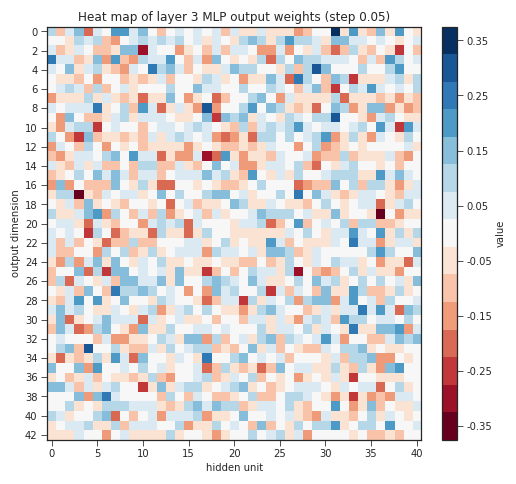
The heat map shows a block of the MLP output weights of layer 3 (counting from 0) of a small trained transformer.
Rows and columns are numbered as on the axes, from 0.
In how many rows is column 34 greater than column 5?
19
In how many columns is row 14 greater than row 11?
16
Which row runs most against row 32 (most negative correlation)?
8
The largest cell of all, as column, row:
31, 0
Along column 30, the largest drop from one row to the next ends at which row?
12
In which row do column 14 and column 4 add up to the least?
21
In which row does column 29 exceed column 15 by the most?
4
